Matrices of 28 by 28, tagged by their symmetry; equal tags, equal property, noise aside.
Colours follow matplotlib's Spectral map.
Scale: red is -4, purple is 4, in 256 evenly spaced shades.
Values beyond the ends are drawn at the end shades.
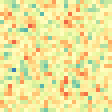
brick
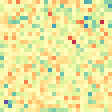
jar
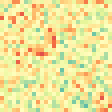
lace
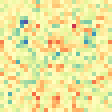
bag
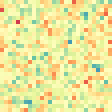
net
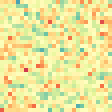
net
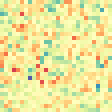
net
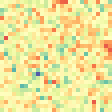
jar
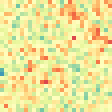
jar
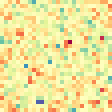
jar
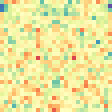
bag
